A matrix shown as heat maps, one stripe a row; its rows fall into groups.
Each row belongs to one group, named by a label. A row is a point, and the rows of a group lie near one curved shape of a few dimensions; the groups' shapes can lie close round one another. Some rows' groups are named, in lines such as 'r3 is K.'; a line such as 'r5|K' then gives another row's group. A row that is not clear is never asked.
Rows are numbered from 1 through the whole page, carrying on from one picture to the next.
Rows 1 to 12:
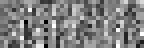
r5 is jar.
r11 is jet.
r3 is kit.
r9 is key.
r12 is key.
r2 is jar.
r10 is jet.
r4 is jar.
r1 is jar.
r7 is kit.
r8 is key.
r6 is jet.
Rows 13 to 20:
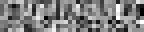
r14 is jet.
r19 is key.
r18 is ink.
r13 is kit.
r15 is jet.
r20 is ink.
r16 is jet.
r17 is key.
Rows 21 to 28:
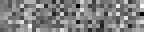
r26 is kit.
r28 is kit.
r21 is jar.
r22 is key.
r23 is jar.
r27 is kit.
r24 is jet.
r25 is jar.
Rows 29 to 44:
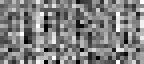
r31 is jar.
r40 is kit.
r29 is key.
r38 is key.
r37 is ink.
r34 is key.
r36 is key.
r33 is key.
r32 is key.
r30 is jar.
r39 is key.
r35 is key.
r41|key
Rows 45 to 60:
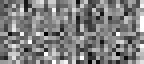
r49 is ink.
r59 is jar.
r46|key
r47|kit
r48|jar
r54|jar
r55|kit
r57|key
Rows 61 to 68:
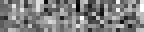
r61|key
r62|key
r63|key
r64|jar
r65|jar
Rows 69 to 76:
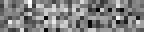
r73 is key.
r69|kit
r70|kit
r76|jet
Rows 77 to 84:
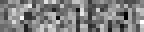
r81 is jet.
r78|kit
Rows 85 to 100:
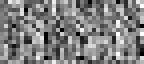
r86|key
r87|jet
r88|kit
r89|jar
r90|key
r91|jet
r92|jar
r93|key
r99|key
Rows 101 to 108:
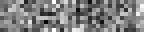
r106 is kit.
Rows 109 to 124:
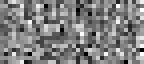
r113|key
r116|jar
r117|jar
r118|jar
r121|jet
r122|key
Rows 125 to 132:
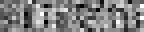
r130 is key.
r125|kit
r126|key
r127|ink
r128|key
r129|key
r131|key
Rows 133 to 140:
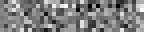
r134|ink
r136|jet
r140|kit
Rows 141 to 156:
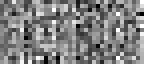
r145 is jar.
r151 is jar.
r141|key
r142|ink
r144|jet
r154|kit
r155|key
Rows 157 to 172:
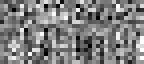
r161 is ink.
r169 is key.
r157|jar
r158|key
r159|jet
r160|ink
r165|key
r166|key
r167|key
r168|ink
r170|kit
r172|kit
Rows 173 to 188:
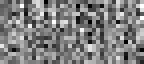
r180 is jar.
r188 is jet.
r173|key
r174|key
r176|jet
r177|key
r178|ink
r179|kit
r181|jar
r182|kit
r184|jet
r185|jet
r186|jar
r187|jet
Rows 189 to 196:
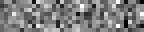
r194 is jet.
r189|jet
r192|key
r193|jar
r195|jet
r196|jar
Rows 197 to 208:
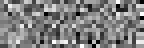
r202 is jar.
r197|jet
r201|jet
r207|ink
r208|jar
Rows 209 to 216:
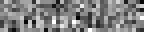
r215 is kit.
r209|jet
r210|jar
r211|jet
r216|jet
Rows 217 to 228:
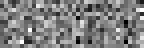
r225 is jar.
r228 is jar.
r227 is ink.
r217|jet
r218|kit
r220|jet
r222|jar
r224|kit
